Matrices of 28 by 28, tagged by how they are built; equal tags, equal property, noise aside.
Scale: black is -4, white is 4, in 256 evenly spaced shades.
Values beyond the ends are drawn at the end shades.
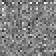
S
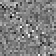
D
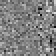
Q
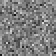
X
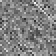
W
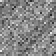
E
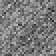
E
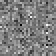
Q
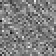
W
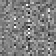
Q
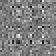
S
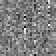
Q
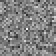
X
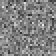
X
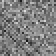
W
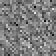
W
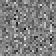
Q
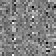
Q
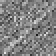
E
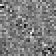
D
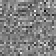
S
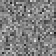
X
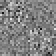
D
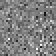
Q
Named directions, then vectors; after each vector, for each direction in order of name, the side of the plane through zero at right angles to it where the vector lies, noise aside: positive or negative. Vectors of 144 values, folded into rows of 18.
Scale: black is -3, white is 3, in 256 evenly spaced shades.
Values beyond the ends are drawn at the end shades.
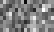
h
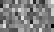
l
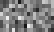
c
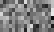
positive, negative, positive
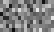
negative, positive, positive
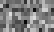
positive, positive, negative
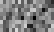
negative, negative, negative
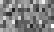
positive, negative, negative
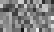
negative, positive, negative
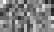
negative, positive, negative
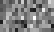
positive, positive, positive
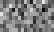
positive, negative, negative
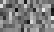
negative, positive, negative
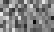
positive, negative, negative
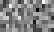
positive, negative, negative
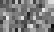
positive, positive, positive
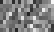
positive, positive, positive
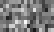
negative, negative, positive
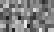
negative, negative, positive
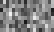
positive, positive, negative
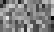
positive, negative, positive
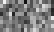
negative, positive, negative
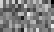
negative, positive, negative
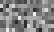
positive, positive, negative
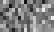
negative, positive, positive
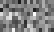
positive, positive, negative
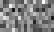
positive, negative, negative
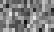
positive, positive, negative
